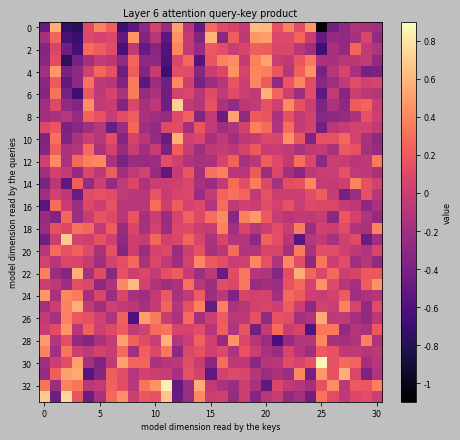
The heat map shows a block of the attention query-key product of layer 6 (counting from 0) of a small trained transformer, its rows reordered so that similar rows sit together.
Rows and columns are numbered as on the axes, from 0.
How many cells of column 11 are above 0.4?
3
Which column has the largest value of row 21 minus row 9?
25
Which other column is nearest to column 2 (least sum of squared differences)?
14
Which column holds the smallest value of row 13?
11
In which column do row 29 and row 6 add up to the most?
20
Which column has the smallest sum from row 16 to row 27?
29
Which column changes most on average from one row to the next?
23
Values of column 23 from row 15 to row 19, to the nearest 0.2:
0 0 0 0.4 -0.6
